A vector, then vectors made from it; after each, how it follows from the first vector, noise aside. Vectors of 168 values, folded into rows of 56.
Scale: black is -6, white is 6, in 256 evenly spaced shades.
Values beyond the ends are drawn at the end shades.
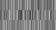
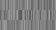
shrunk.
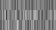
reversed, negated.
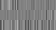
reversed, negated, partly zeroed.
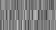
reversed, negated.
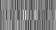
reversed, negated.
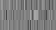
reversed, negated, partly zeroed.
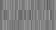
shrunk.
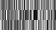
reversed, scaled up.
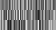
wrapped around, scaled up.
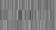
shrunk.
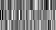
wrapped around, scaled up.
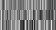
wrapped around, scaled up.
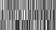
wrapped around, scaled up.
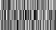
reversed, scaled up.
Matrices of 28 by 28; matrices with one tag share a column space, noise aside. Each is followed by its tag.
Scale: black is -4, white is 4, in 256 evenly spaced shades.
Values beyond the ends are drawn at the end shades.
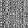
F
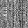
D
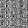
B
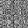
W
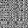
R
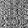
W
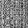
W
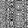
R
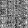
W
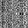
F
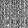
W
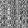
W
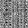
F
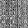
W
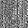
W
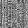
D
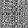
F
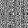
F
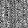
D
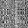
W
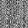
W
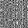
R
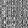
W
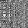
D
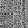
F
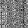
F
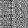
B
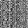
R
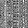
D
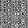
F
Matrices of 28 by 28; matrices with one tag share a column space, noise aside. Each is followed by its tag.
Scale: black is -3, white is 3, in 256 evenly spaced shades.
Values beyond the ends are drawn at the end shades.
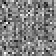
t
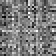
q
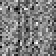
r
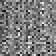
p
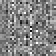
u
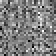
q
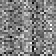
p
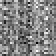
u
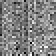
p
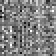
q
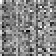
q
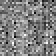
u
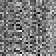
p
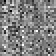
q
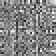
q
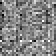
t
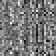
t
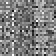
q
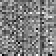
p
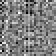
u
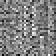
p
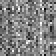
r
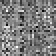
q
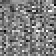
q
